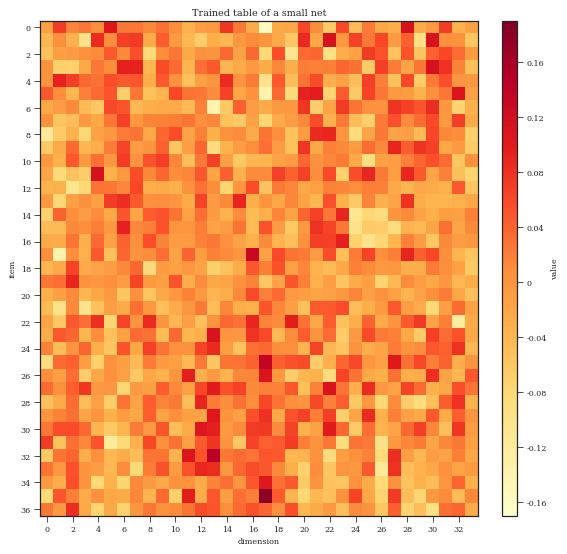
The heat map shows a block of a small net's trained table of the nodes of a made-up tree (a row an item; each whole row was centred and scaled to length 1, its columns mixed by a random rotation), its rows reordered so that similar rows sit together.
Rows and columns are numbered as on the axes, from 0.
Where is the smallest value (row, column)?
0, 17
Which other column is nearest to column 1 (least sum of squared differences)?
33
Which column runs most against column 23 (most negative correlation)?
16
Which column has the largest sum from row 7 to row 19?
6
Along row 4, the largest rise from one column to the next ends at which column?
18
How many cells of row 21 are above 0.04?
5
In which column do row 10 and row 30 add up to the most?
13
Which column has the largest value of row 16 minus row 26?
22
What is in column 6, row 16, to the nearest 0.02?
0.04
